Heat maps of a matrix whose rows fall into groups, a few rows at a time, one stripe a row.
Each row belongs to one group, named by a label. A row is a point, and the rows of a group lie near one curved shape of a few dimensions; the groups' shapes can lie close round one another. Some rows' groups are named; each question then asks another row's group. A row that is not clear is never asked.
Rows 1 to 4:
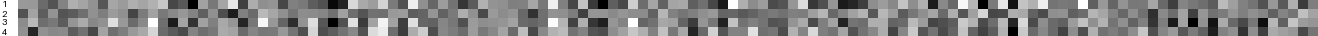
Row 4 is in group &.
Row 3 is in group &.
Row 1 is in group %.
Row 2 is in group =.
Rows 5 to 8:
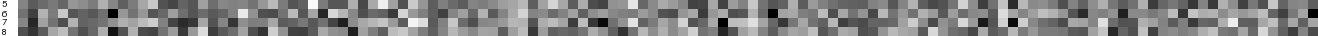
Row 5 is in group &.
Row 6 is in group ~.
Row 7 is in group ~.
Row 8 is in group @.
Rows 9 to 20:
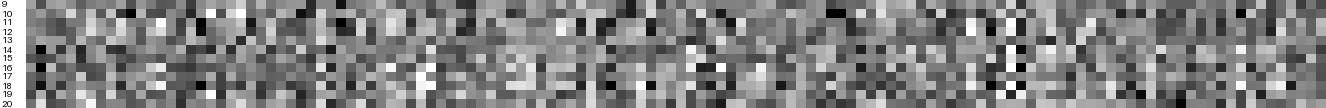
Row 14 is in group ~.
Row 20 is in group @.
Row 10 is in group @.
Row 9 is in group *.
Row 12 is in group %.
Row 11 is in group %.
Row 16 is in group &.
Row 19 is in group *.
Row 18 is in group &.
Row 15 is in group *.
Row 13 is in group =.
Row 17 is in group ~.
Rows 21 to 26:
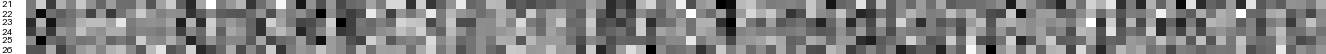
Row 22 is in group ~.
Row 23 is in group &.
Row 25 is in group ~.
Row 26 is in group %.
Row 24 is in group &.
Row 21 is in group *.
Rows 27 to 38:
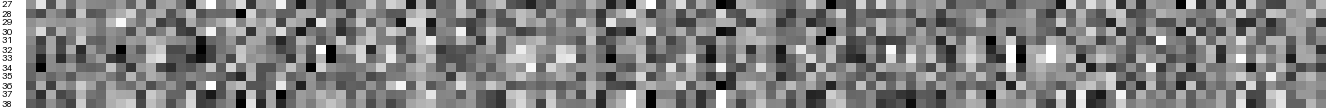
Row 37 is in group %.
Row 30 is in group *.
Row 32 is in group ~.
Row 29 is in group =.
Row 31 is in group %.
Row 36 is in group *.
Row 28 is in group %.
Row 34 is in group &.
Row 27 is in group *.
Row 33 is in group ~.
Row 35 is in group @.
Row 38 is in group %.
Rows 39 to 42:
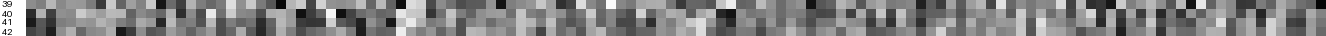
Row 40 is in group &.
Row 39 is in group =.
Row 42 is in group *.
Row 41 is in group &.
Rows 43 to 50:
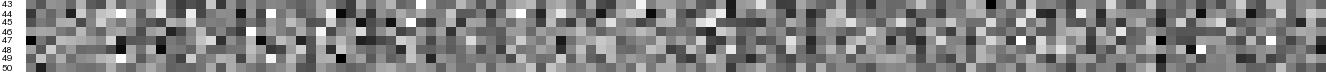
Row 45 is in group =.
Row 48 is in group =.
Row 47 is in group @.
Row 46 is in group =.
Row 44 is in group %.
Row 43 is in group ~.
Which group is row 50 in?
&
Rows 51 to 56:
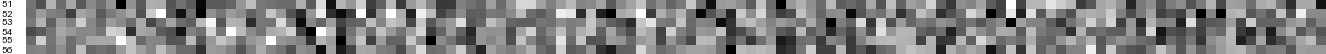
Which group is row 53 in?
*
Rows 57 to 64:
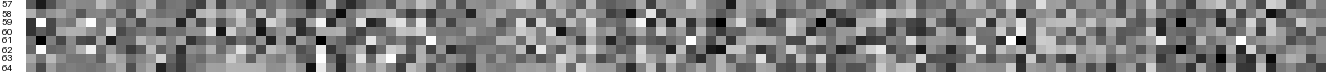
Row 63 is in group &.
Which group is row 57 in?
&
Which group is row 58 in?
*
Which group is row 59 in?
@
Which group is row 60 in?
*
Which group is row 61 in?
~
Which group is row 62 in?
@
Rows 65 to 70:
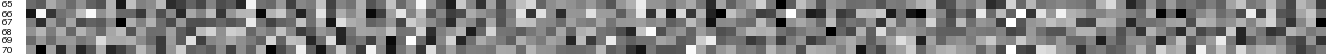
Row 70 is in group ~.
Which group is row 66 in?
@
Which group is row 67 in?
~
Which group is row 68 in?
*
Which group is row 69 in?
=
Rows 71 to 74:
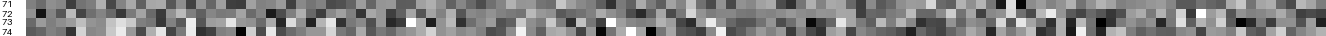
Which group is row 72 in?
~
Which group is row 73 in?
=
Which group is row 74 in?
%
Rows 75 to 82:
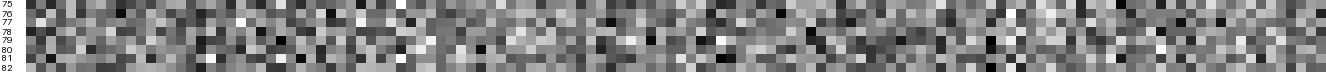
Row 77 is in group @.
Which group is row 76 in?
~
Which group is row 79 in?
%
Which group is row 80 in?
%
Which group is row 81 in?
*
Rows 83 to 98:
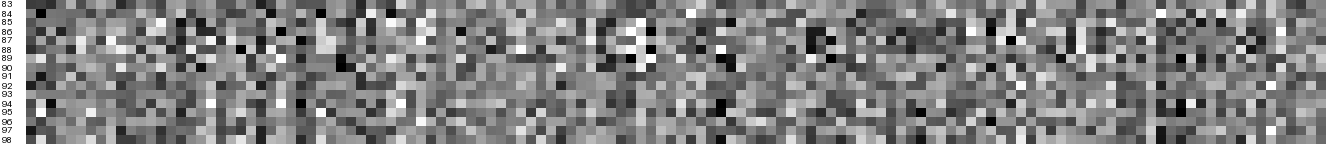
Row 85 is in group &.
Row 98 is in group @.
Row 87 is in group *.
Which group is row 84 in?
~
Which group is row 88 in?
%
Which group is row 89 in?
*
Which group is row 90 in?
%
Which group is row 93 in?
@
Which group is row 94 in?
*
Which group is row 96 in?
~
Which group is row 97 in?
@
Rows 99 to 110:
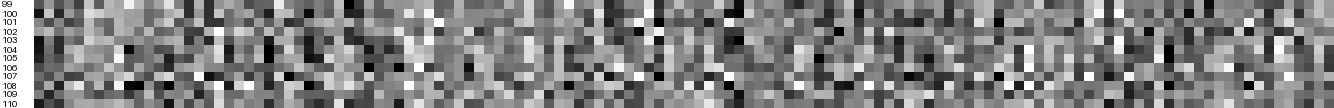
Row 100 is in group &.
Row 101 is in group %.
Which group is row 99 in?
%
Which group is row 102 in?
*
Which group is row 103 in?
&
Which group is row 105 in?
*
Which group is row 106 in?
=
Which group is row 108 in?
@
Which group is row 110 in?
&
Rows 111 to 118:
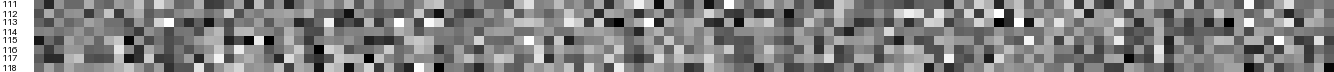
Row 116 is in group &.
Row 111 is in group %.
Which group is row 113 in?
&
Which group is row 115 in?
@
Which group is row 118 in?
=
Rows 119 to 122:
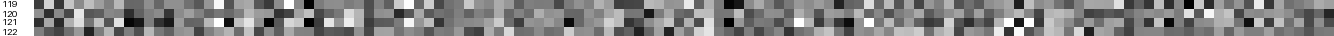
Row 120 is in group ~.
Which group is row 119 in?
*
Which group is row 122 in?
*
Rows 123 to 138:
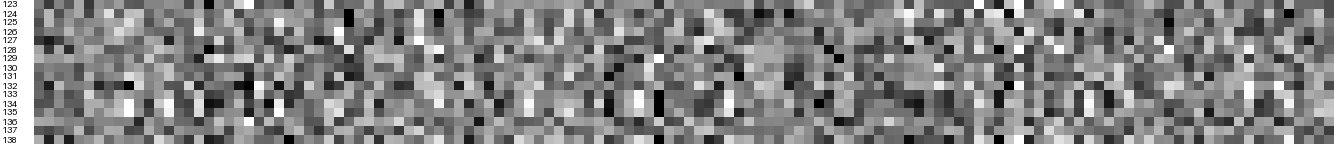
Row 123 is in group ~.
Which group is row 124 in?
=
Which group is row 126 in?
=
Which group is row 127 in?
&
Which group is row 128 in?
%
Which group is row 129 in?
*
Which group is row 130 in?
@
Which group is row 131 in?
%
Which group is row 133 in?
%
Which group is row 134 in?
%
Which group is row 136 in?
@
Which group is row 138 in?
%
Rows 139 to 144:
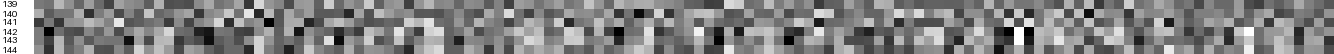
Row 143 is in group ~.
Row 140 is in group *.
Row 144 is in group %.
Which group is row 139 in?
=
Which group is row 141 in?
*
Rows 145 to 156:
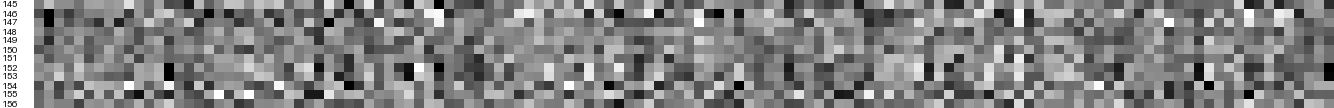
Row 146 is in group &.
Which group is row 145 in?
=
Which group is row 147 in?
~
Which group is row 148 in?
&
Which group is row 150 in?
=
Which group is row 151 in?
*
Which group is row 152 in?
=
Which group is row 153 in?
=
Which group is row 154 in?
%
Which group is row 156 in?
@
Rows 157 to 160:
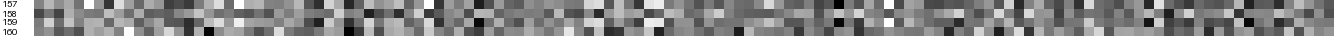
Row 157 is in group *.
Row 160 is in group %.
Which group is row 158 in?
=
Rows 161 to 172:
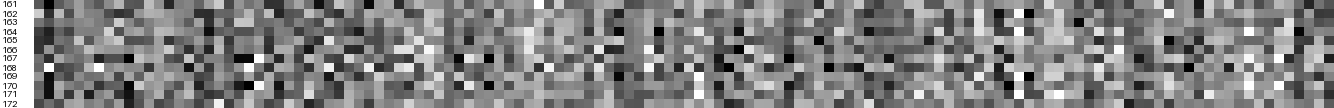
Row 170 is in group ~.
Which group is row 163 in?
~
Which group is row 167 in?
~
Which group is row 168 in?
@
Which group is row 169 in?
~
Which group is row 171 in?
~
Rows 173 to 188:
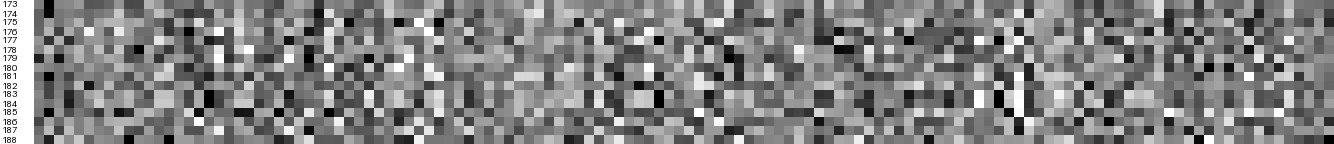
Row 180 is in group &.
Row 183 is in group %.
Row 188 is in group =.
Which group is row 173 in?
&
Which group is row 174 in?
&
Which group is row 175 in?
=
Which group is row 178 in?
@
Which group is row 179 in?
*
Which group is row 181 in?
&
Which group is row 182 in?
*
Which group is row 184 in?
%
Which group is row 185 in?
~
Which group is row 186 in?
=
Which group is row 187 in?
*
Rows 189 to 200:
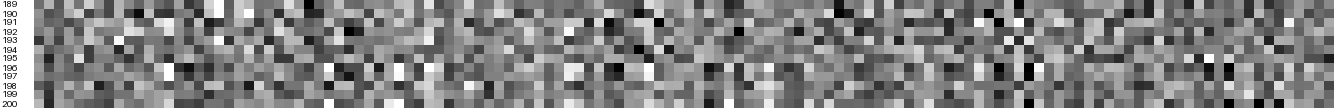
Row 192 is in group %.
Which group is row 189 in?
*
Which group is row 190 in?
@
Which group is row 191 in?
%
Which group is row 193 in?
*
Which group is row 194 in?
*
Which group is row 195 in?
~
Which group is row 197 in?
&
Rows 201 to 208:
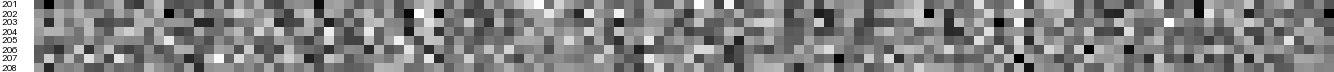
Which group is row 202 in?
=
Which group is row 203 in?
%
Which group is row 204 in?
=
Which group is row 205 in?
&
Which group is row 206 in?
*
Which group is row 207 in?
*
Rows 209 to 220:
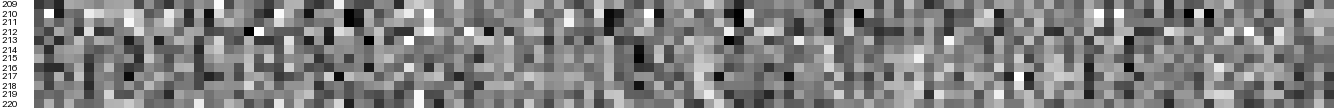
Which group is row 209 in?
&
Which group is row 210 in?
&
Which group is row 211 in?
%
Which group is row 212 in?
%
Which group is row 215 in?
*
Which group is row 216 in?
*
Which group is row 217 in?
~
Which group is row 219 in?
=
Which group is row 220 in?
=
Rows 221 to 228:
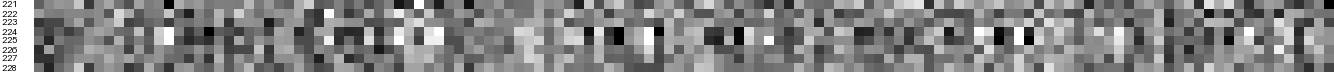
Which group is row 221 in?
=
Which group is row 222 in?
&
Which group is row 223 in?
*
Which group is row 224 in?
&
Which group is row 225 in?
&
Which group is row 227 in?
&
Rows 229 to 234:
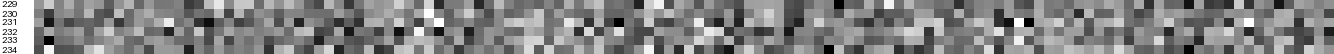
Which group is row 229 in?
*
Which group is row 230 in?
~
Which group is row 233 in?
&
